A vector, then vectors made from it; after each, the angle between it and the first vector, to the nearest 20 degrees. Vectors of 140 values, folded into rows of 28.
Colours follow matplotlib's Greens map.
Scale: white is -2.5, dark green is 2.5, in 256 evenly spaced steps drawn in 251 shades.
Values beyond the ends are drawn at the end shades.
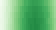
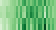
40 degrees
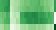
80 degrees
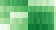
60 degrees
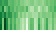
140 degrees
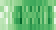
40 degrees
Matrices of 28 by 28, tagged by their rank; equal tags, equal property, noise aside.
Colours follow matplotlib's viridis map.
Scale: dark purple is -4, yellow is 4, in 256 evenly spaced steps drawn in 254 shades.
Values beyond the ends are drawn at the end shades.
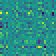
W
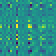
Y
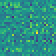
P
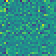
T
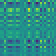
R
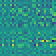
W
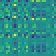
Y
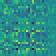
W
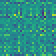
T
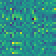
T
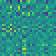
T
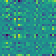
W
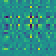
Y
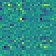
T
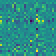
W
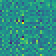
T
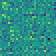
P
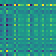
R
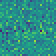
P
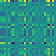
Y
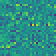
T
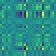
Y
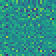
P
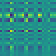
R
